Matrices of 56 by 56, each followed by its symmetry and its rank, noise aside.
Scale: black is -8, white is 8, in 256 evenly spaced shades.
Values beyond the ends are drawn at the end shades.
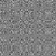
no symmetry, rank four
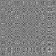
symmetric, rank four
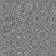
antisymmetric, rank six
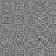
no symmetry, rank four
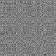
no symmetry, rank four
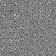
symmetric, rank six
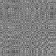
symmetric, rank four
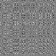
antisymmetric, rank four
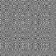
no symmetry, rank three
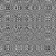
no symmetry, rank three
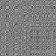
symmetric, rank four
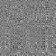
no symmetry, rank six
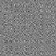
antisymmetric, rank six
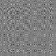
no symmetry, rank three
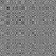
symmetric, rank three
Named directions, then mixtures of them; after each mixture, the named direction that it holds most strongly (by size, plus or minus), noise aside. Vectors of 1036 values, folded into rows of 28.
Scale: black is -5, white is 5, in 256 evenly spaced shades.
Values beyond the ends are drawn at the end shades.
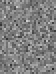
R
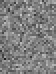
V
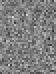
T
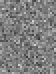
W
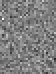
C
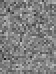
V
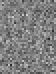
T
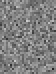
R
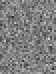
T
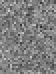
V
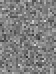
W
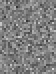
R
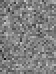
V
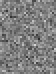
W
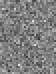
W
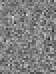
T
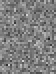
T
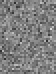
V
